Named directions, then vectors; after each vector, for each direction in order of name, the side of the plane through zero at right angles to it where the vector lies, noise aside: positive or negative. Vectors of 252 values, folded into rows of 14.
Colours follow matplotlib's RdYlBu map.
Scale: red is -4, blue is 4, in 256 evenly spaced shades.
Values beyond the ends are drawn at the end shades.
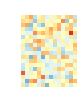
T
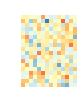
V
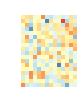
positive, positive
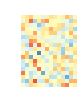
positive, negative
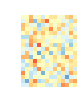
positive, negative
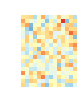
positive, positive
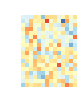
negative, negative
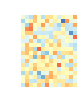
negative, negative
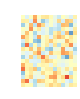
negative, positive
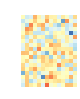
negative, negative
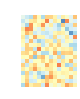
negative, negative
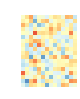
positive, negative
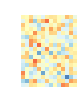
positive, negative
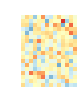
positive, positive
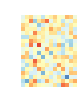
positive, negative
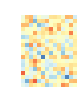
positive, negative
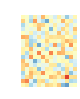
negative, positive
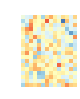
negative, negative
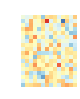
negative, negative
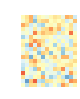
positive, negative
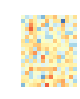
negative, negative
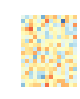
negative, negative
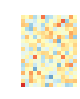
positive, positive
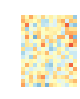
positive, positive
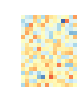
negative, negative
